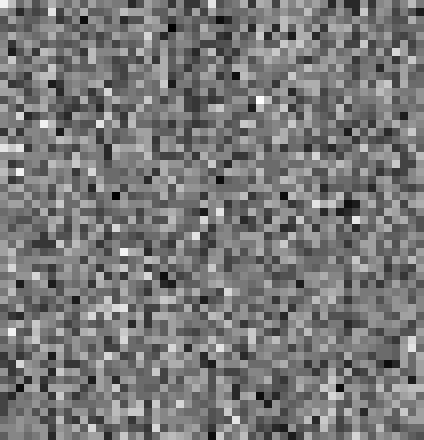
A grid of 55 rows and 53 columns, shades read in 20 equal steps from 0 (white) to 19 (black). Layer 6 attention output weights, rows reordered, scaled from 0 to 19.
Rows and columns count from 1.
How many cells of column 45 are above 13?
13
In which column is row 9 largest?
48
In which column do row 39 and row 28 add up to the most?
37
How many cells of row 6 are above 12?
15
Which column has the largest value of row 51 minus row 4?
34
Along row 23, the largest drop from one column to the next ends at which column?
20
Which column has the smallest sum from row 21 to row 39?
42
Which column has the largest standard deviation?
7
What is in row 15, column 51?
17
